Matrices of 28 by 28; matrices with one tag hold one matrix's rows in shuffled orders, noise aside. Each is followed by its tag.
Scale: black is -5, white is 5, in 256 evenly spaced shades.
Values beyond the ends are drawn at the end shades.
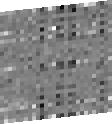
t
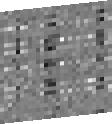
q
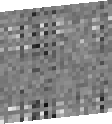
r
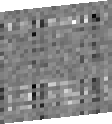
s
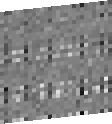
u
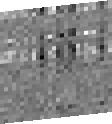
t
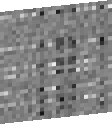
t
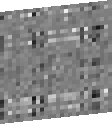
s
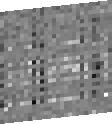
s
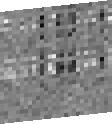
t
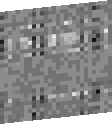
s
